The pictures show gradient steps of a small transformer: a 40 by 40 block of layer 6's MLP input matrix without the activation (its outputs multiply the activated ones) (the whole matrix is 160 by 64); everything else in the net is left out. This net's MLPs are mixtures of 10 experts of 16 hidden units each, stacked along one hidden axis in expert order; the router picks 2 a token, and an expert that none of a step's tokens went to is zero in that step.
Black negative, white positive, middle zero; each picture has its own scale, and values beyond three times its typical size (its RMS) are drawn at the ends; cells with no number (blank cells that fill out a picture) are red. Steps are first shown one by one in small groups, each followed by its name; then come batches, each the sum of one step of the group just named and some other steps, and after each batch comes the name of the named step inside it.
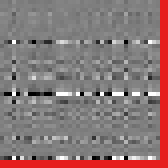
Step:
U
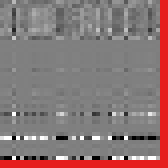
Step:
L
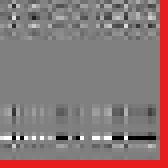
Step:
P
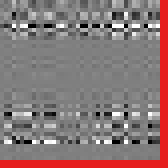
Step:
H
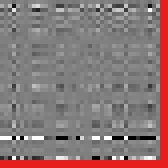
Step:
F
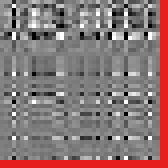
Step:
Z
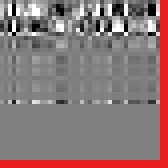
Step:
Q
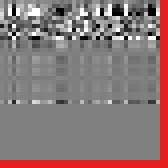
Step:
Q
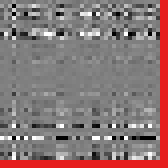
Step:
F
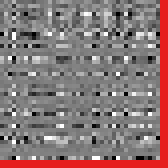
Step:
Z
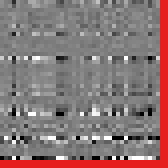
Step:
F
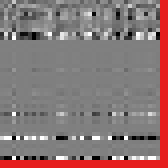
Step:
L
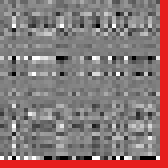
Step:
Q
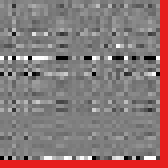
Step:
Q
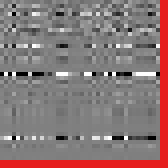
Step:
P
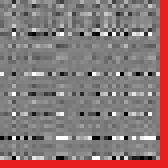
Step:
Z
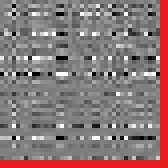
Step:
F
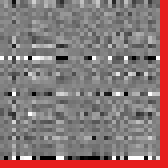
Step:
U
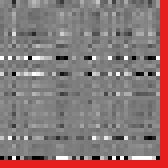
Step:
F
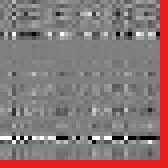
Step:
P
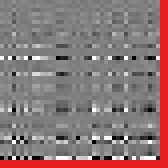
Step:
F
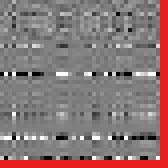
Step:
L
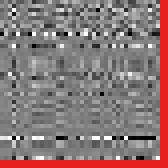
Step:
F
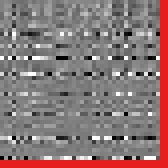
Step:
Z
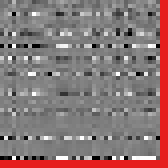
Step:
L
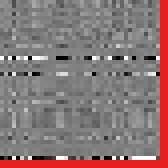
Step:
Z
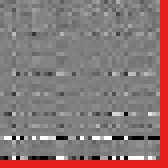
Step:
L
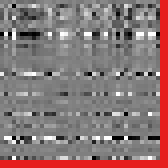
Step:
P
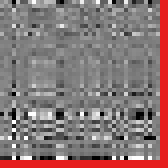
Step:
F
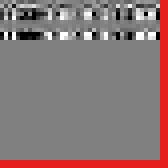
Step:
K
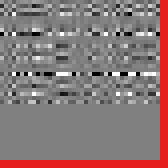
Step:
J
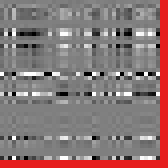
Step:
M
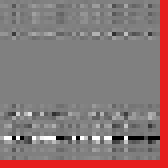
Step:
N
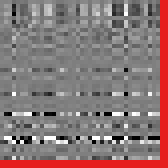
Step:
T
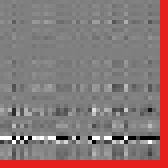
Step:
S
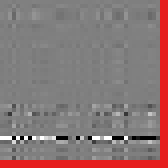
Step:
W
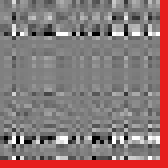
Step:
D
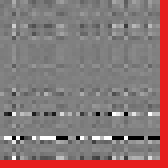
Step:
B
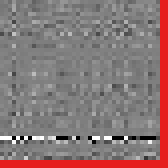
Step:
S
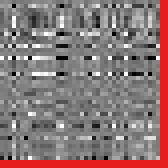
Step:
K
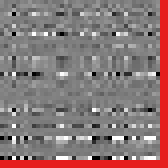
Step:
D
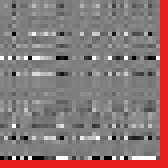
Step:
N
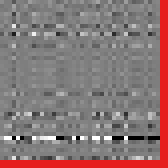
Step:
N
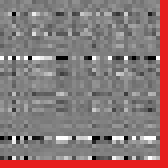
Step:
D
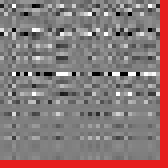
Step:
J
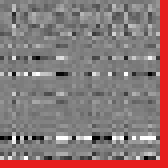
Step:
D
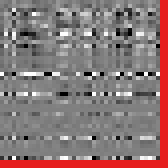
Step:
M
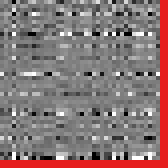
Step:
M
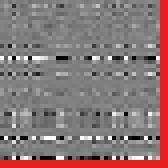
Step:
B
